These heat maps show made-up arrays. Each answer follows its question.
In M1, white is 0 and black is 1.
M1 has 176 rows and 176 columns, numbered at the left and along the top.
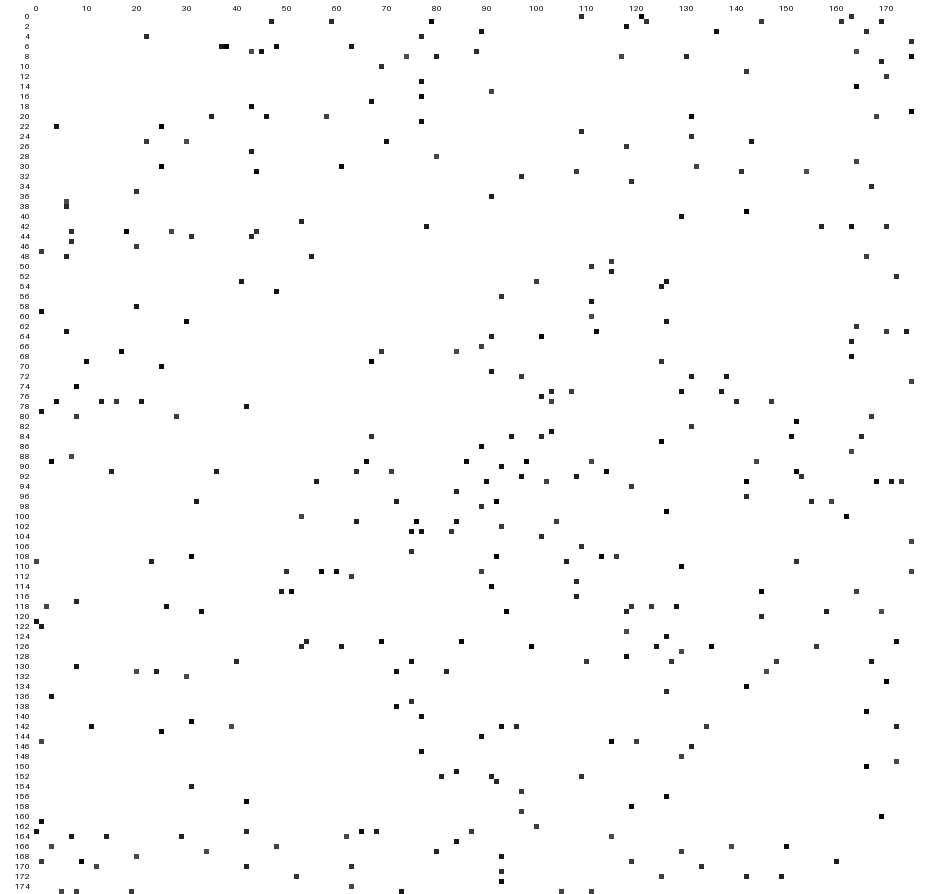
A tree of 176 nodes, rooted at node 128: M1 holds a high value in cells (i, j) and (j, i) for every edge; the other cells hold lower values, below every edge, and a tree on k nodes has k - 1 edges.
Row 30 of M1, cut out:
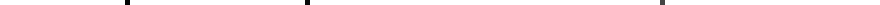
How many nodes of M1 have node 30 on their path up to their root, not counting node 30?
11
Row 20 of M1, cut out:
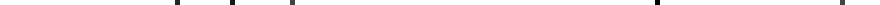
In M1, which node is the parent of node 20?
131
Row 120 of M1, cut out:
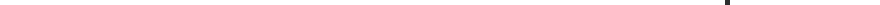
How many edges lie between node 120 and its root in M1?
6
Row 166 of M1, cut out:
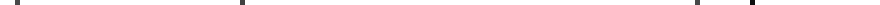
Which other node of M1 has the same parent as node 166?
55
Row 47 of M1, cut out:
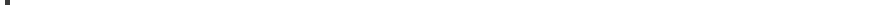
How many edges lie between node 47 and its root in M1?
5
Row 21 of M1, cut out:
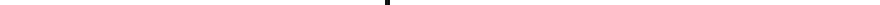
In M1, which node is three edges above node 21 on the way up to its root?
75
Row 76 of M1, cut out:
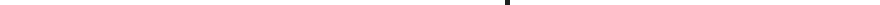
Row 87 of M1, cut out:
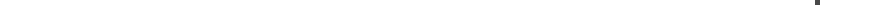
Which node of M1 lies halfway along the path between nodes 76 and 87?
152
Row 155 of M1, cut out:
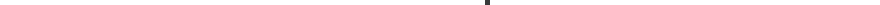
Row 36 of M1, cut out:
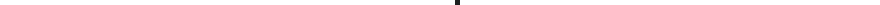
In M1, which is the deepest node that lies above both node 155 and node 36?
97
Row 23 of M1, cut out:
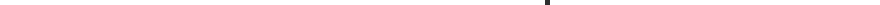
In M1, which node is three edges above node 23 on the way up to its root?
91
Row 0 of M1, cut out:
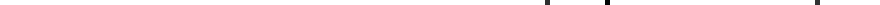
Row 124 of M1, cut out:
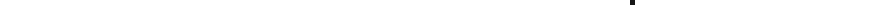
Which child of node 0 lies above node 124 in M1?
163
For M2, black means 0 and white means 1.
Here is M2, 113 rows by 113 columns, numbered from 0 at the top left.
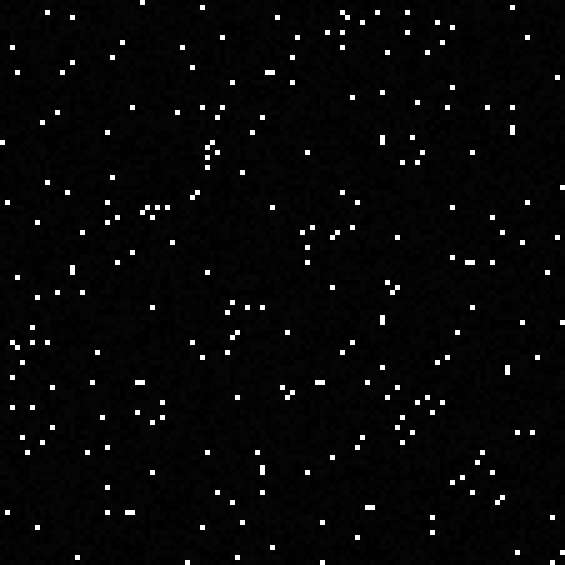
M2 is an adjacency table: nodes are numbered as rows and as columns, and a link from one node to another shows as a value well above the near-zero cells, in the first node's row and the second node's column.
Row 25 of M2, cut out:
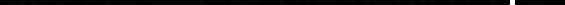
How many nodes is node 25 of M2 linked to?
1
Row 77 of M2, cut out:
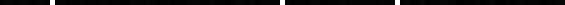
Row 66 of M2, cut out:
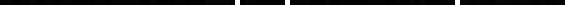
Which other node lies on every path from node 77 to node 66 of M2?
node 79
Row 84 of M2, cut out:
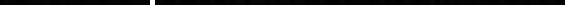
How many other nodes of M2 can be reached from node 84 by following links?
9
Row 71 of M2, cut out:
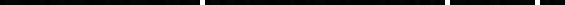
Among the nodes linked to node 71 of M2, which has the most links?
node 40
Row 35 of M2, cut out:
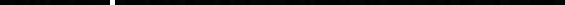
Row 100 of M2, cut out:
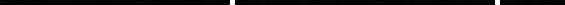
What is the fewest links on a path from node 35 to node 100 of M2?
6
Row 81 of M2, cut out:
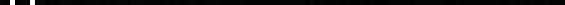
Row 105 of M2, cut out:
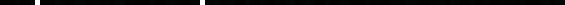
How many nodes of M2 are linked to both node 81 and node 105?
0
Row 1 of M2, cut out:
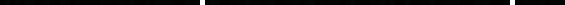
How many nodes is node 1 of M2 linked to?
2
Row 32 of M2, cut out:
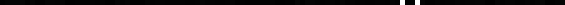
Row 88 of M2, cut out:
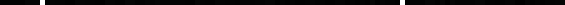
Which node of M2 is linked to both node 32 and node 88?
node 80
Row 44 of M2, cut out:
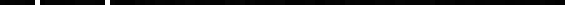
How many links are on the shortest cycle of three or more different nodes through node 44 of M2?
5
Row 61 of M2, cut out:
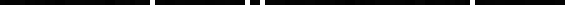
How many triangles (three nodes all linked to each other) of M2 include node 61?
2
